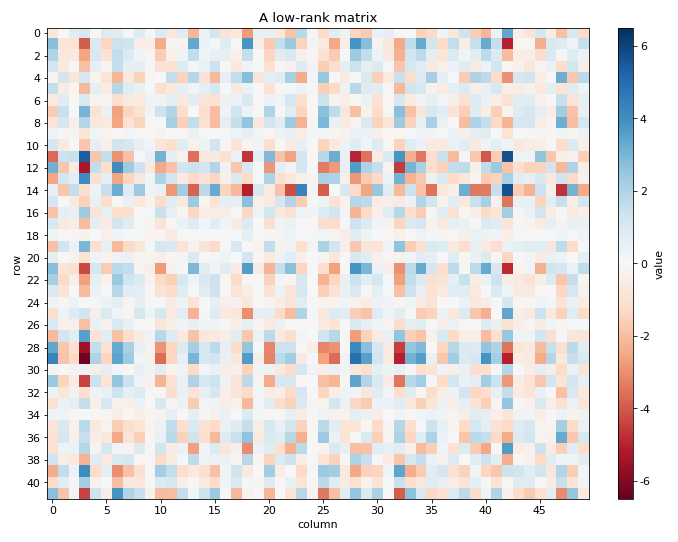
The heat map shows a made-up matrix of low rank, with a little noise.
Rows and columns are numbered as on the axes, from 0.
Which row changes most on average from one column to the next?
14
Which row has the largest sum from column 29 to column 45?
29
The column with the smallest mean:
3
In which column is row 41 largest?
6
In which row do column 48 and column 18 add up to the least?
11
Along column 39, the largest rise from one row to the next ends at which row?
15
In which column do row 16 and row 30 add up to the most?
42
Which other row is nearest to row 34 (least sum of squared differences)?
9
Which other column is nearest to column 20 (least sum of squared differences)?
26
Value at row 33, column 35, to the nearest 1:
-1
